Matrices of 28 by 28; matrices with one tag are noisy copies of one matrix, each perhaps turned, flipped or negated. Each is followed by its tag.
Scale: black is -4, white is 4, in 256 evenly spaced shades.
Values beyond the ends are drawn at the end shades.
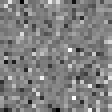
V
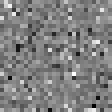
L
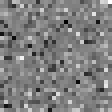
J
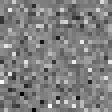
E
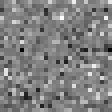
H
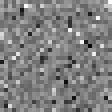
J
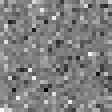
J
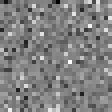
V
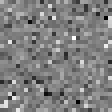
L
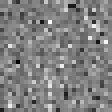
H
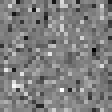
H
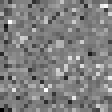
J
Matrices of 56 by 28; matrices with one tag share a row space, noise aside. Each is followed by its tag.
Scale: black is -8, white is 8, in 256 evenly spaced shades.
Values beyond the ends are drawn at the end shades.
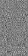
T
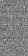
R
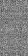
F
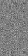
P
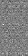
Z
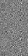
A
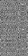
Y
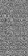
R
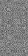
T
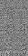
R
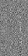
A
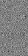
T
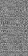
F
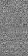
F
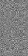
P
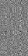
A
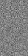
P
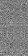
R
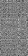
Y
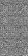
F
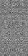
Z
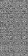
R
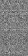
Z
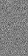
T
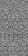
Z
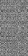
Y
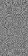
T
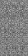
Z
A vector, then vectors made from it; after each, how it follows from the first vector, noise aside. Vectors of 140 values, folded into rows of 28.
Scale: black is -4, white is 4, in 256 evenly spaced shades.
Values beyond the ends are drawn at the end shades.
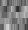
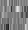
negated, partly zeroed.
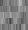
reversed, shrunk.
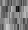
copied.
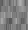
reversed, shrunk.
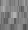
wrapped around, shrunk.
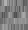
wrapped around, shrunk.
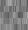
wrapped around, shrunk.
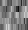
copied.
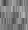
wrapped around, shrunk.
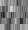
wrapped around.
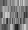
wrapped around.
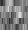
wrapped around.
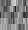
wrapped around.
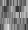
copied.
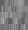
reversed, shrunk.
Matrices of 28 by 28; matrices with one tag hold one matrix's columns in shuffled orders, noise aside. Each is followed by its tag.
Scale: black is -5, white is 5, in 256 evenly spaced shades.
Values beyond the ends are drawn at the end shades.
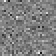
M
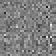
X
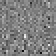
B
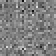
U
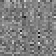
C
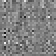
C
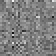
C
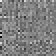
C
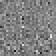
B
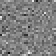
M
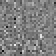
B
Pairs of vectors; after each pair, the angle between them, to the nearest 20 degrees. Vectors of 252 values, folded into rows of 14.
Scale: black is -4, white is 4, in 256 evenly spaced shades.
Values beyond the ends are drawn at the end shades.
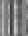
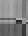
100 degrees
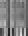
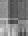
100 degrees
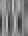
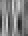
20 degrees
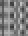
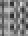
20 degrees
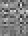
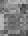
60 degrees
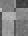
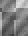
140 degrees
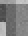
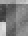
20 degrees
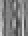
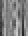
160 degrees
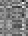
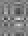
100 degrees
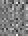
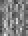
120 degrees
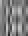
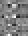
100 degrees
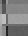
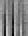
100 degrees
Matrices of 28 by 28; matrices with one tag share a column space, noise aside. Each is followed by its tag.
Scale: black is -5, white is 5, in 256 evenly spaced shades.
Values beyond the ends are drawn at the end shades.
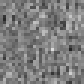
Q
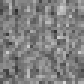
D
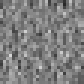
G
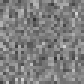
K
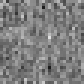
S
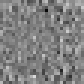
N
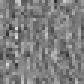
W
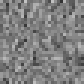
K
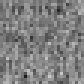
D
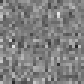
K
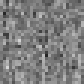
G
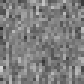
S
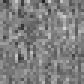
W
